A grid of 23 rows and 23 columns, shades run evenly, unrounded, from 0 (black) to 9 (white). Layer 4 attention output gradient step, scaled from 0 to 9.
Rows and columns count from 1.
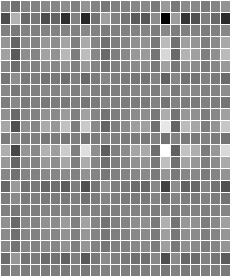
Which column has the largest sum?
17
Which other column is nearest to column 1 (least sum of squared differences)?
20
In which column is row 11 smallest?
2
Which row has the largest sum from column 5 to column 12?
13
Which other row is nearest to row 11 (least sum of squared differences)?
5
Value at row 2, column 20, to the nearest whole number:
3
